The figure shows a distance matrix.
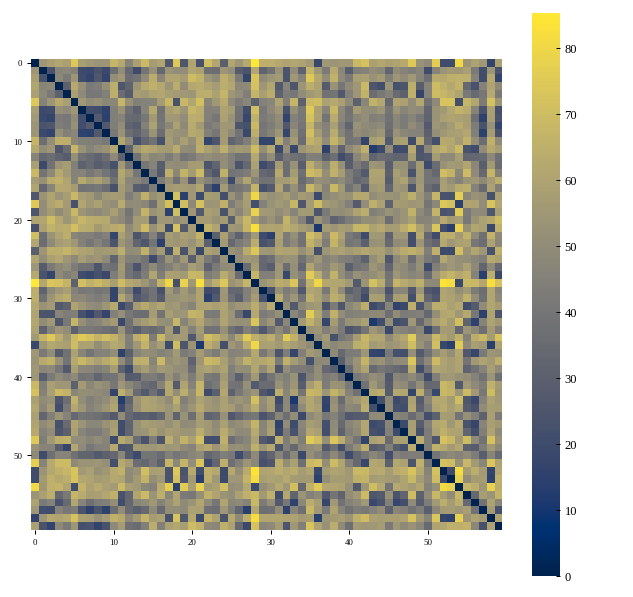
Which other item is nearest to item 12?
39
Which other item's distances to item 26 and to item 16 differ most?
23
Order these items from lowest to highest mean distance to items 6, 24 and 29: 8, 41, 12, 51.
8, 12, 51, 41
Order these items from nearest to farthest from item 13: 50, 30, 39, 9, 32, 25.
50, 30, 9, 32, 25, 39
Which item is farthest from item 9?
35
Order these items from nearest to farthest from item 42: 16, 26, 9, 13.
16, 13, 26, 9
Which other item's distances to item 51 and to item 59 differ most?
2
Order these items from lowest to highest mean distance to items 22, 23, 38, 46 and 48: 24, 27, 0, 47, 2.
47, 27, 2, 24, 0
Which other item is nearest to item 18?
54
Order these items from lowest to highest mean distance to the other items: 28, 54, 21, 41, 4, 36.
41, 4, 36, 21, 54, 28
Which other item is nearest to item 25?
15
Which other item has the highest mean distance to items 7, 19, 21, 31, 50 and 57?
28
